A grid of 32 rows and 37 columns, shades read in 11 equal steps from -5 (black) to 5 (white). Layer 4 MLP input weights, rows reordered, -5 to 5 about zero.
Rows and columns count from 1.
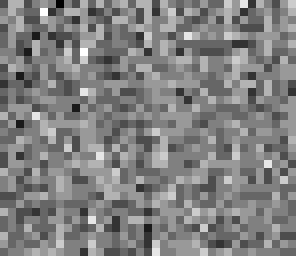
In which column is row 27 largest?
25
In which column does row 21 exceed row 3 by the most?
10
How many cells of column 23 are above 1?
2
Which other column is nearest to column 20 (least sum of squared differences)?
12
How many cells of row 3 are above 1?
8
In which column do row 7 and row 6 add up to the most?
11
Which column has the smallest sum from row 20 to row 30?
19
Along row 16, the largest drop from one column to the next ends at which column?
3
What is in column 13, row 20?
4
